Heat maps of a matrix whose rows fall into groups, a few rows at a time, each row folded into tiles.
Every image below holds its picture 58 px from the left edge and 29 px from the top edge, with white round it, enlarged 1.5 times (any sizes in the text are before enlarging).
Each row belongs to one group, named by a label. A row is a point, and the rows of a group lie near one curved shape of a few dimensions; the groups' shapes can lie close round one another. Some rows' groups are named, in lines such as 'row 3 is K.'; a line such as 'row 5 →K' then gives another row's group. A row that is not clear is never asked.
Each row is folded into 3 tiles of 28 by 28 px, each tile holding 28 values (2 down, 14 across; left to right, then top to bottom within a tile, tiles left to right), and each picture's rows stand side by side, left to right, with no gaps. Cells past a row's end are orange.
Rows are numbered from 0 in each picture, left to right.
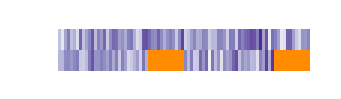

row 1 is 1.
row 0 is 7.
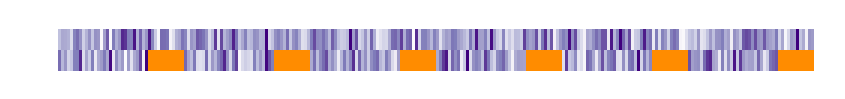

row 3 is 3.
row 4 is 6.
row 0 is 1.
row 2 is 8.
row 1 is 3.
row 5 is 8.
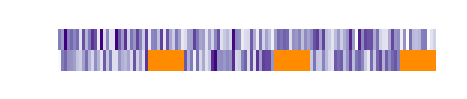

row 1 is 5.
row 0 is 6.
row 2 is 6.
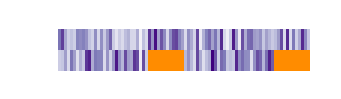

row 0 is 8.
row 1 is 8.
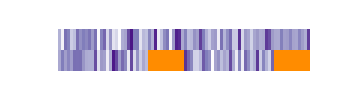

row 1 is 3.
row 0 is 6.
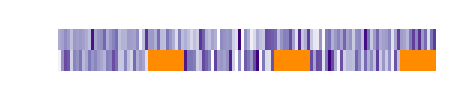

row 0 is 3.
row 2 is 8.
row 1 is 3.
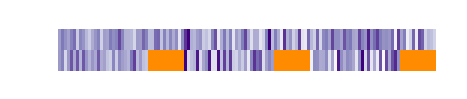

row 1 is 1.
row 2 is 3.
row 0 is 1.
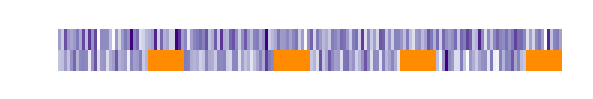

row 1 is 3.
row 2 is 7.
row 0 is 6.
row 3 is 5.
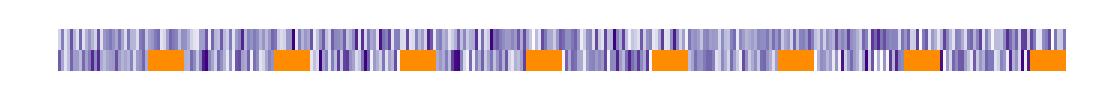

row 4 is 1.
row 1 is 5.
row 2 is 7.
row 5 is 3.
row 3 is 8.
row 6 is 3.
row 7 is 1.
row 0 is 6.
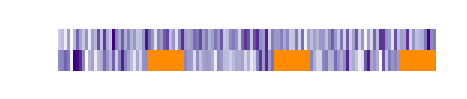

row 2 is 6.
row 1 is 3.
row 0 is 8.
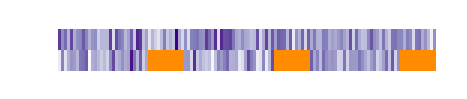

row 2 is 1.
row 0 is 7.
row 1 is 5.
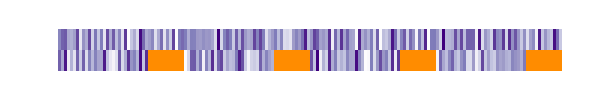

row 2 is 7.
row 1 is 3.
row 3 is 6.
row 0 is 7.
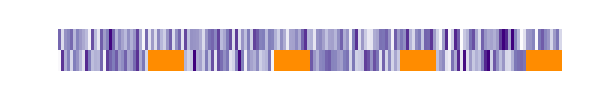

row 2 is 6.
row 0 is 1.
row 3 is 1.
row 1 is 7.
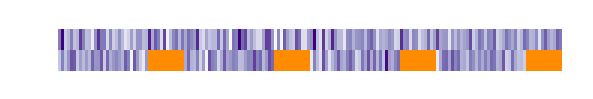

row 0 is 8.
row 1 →6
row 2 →8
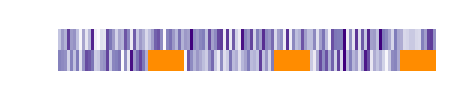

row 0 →5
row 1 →6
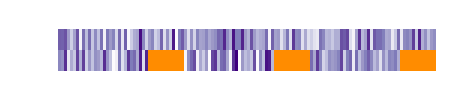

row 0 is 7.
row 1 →3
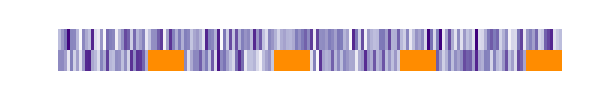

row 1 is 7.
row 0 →5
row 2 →7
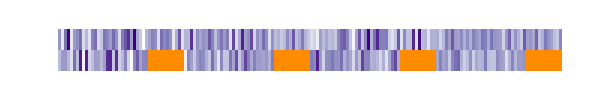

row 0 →1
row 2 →8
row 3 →3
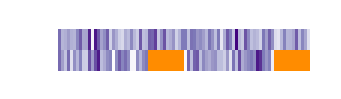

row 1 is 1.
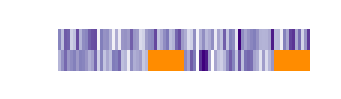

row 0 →6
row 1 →8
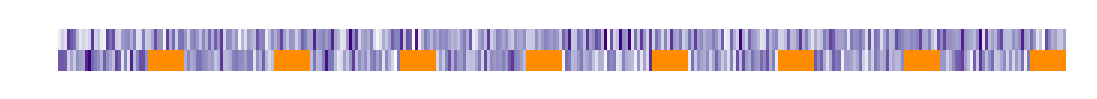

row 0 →5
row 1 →6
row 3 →1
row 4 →6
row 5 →1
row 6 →3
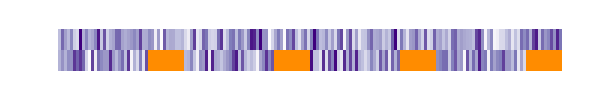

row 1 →1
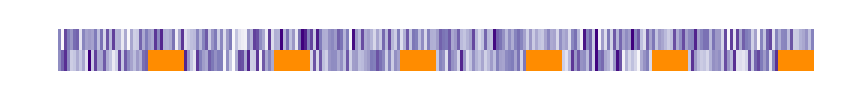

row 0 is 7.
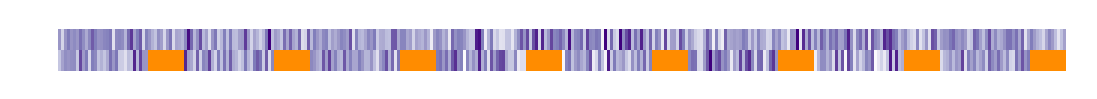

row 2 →1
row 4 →6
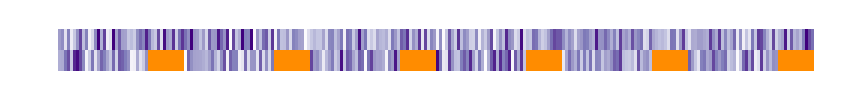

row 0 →8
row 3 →6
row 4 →3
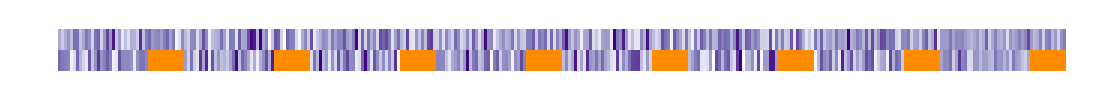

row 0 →3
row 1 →1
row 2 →7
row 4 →1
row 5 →3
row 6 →3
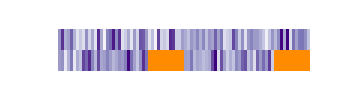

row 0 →6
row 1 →8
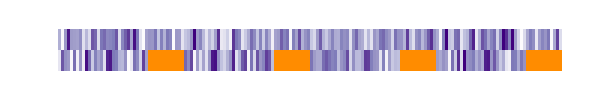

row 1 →5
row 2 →6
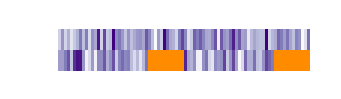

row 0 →8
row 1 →3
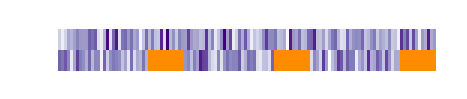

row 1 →8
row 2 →8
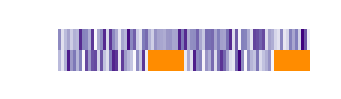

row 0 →7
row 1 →7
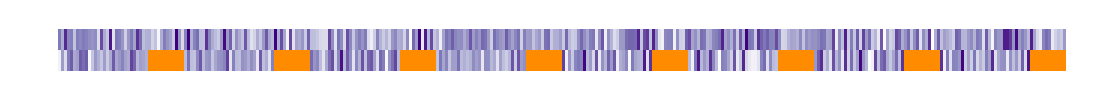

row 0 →7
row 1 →8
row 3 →3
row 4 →1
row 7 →1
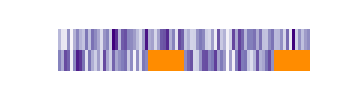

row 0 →8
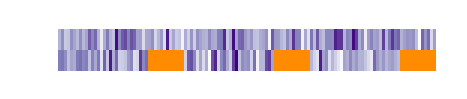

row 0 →8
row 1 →3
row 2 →5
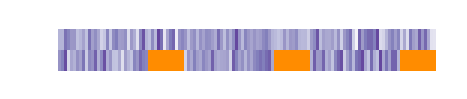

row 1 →1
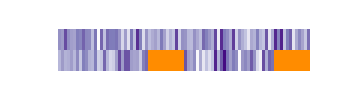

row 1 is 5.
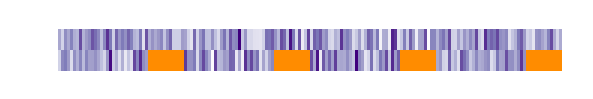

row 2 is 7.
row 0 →3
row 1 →3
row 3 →6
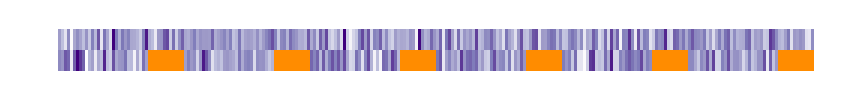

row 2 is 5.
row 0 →8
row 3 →6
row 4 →5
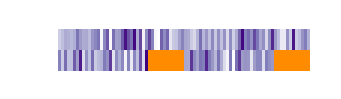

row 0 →1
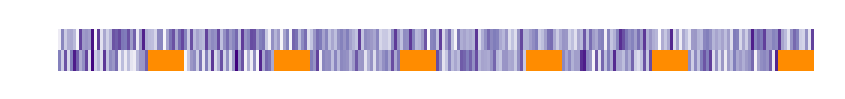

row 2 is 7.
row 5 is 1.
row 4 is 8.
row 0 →7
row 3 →6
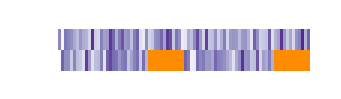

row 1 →6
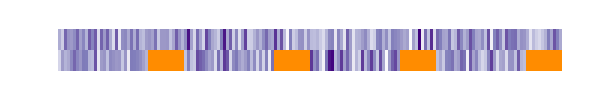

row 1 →8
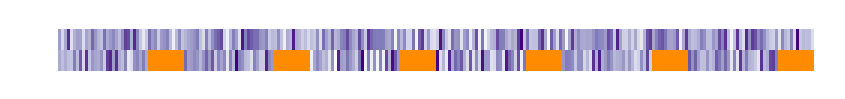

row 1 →8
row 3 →1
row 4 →7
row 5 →8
